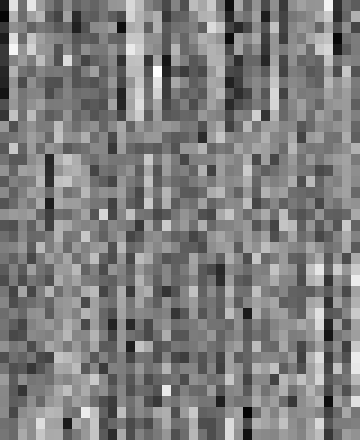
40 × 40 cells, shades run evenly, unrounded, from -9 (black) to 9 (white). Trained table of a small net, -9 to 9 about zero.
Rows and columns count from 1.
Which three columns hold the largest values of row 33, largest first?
40, 36, 7
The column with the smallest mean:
1
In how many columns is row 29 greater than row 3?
21
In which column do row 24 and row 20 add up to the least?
13
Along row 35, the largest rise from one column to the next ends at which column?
32
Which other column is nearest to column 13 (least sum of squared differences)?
20
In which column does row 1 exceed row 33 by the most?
37
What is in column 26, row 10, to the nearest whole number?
-6
